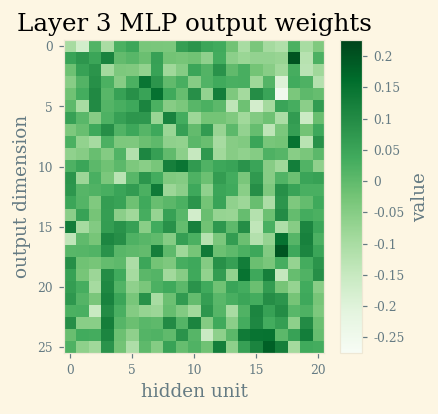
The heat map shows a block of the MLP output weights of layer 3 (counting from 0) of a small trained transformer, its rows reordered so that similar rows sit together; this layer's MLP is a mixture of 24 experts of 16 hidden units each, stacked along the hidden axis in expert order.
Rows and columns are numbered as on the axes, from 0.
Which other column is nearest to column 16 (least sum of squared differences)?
14
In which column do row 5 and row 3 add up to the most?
6
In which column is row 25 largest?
16
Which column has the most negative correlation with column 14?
5
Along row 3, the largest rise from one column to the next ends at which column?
18
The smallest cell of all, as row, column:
4, 17
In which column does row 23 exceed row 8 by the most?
19
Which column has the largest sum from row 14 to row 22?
3
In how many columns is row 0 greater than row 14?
11
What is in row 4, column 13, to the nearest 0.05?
-0.05
